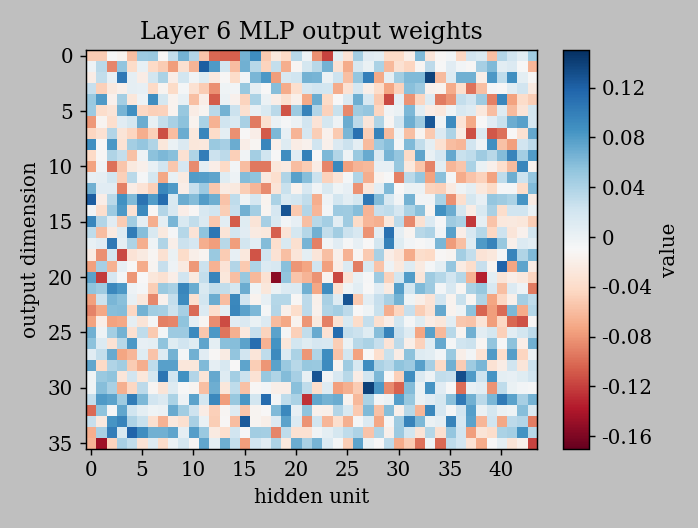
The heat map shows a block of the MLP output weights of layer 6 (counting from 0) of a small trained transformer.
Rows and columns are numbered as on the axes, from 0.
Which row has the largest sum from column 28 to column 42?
31
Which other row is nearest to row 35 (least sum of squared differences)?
5
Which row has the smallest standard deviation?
3
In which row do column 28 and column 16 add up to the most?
26
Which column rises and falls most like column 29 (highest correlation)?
24
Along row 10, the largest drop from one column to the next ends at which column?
25
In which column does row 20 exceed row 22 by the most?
0
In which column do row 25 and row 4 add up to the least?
34
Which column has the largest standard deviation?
12
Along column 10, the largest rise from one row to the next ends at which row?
11
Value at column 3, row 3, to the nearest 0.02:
-0.02
